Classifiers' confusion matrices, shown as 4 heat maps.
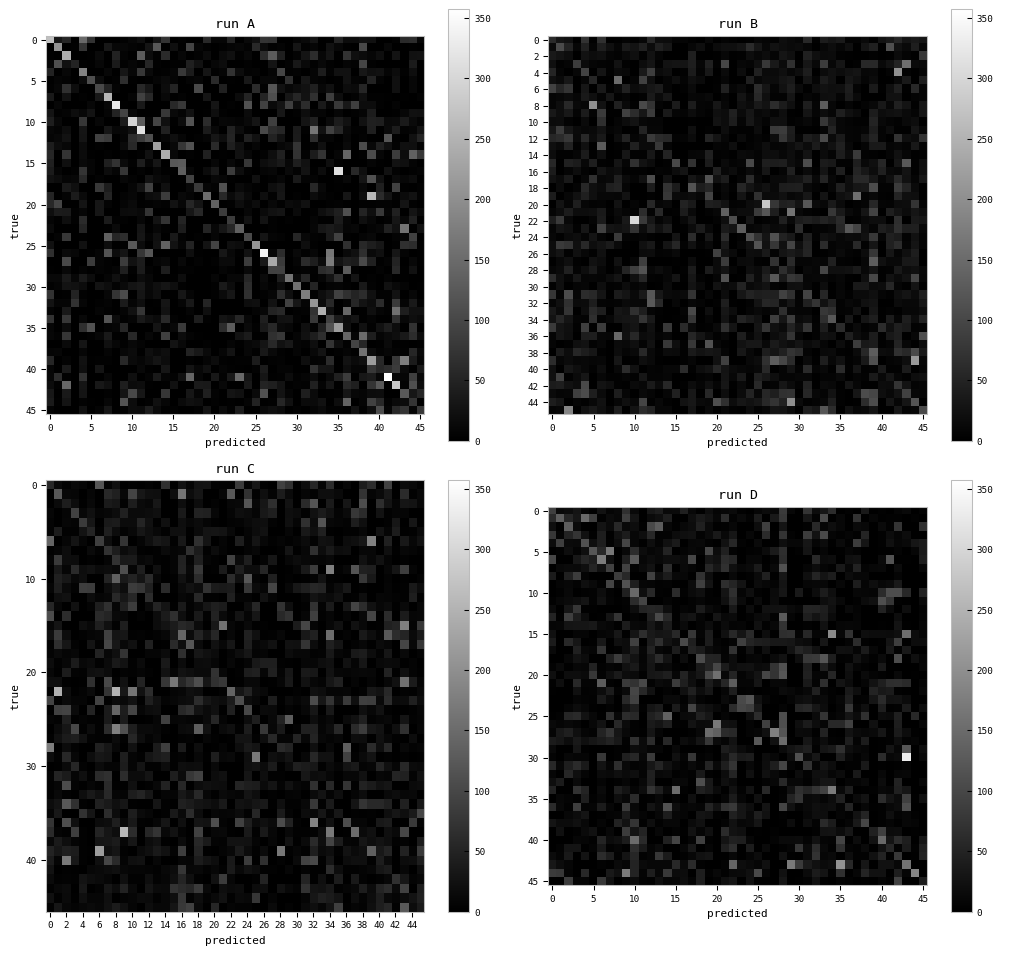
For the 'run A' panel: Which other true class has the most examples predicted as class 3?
32
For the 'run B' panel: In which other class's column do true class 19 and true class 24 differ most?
37
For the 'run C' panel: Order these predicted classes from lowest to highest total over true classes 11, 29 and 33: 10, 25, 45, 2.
45, 2, 10, 25
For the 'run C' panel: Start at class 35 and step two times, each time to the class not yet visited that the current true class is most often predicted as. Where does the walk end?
43
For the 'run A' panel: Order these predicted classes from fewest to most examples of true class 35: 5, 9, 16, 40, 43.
43, 40, 9, 16, 5
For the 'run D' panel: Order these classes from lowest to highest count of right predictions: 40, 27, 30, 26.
26, 30, 40, 27
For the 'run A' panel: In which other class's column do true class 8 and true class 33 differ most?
42
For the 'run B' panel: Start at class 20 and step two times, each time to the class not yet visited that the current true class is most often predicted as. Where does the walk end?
39
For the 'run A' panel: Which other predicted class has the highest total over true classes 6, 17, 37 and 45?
27
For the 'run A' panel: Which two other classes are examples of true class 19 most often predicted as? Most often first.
39, 14
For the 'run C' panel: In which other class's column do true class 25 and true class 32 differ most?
29
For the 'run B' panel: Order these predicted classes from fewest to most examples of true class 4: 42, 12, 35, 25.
35, 25, 12, 42
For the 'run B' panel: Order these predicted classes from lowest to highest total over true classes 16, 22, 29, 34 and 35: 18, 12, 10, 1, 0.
18, 12, 1, 0, 10
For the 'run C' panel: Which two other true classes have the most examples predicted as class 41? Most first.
16, 0
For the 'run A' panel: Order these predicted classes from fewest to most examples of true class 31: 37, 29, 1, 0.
1, 29, 37, 0
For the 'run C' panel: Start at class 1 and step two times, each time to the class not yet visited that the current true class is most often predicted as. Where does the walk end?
34
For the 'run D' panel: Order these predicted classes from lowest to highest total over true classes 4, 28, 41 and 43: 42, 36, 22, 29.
42, 36, 29, 22
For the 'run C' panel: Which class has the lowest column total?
30
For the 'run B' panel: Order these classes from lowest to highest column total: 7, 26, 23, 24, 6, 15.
7, 15, 23, 24, 6, 26
